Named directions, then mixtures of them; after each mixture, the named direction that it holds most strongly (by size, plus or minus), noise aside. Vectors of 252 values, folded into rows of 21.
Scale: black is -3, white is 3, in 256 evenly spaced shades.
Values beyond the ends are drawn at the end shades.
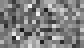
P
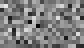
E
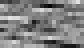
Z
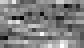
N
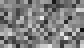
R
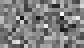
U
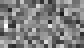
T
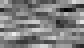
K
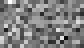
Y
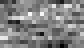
N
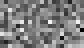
T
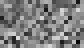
R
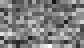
R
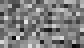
P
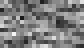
K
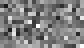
E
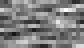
K
